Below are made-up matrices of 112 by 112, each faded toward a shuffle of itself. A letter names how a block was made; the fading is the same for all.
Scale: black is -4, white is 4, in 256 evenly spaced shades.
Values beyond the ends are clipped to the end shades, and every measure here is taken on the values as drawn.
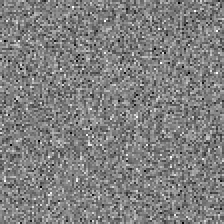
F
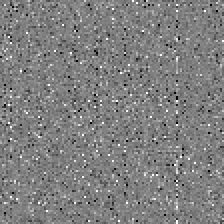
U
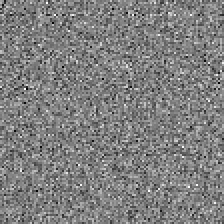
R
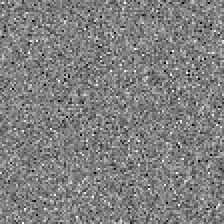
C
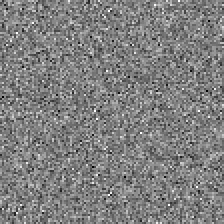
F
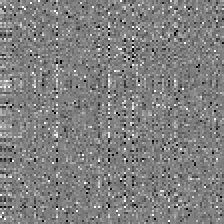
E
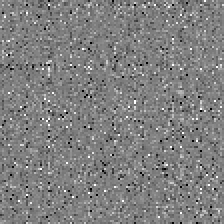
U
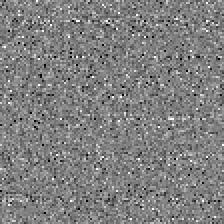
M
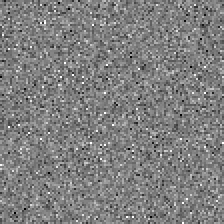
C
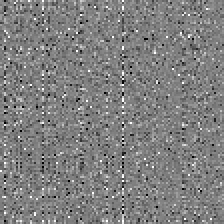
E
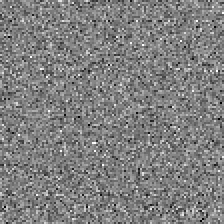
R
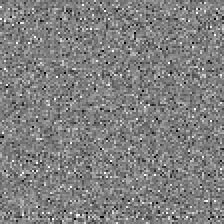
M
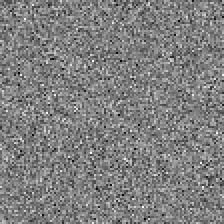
F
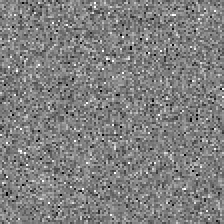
C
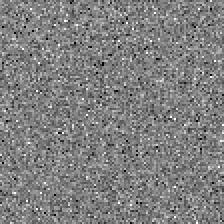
C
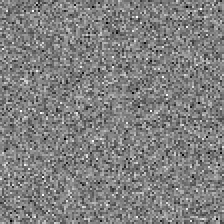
F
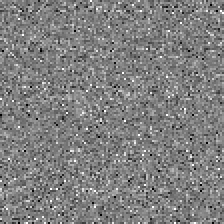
M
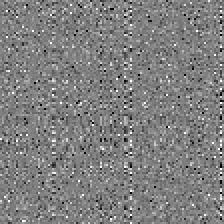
E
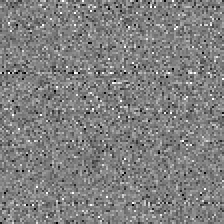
M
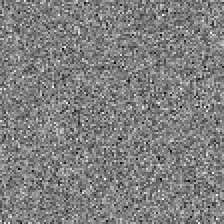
F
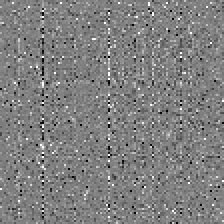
E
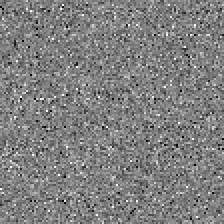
M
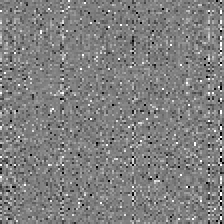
E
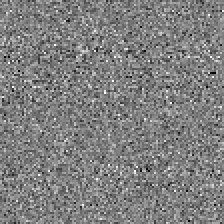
R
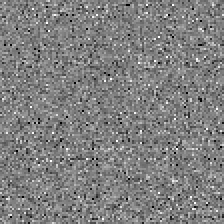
M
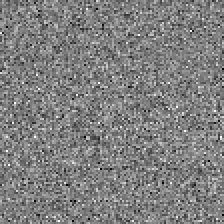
R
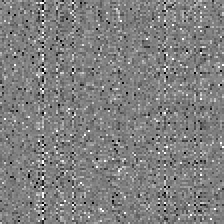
E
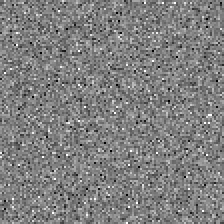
C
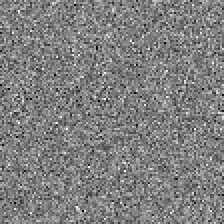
F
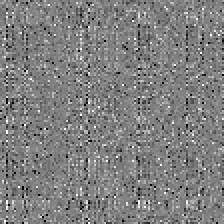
E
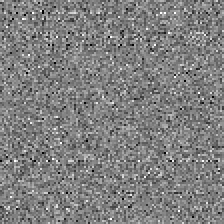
R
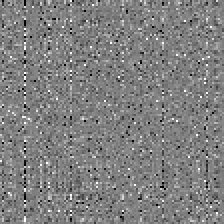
E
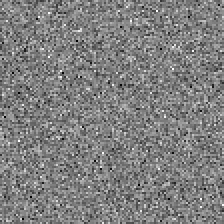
F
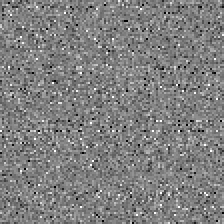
M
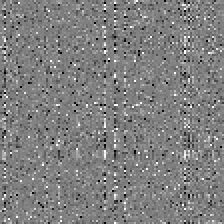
E
